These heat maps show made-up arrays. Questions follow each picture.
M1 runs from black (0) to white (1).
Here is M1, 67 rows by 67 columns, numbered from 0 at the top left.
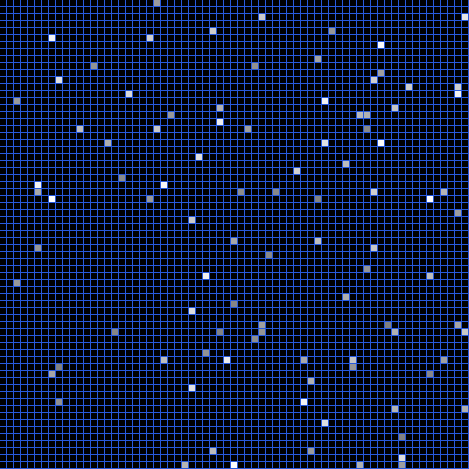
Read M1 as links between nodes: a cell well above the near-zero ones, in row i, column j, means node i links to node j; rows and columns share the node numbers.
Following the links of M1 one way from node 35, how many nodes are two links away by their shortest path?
3
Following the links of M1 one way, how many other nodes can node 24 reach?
2
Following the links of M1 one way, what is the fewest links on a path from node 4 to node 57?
3
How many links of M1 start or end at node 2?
4
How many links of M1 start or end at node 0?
1
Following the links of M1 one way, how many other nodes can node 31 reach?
12
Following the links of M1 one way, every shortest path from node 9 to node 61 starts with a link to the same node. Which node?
node 13
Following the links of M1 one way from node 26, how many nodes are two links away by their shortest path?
3
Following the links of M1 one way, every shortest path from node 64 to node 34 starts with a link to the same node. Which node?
node 44
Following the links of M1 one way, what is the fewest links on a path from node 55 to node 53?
2
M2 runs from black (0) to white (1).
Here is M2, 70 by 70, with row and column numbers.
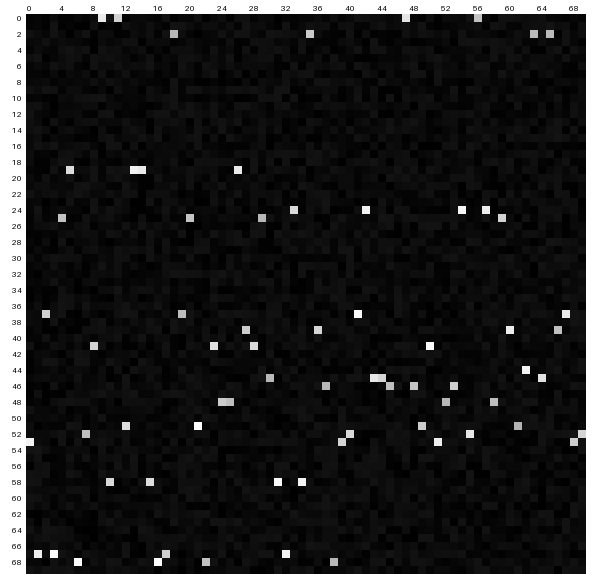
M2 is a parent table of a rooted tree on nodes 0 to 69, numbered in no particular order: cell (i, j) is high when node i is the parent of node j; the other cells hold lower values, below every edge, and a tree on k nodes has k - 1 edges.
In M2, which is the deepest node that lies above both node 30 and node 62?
45
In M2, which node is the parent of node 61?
51
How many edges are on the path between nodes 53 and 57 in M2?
4
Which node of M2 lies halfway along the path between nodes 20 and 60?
46
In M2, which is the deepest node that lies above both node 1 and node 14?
37
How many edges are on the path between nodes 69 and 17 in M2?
6
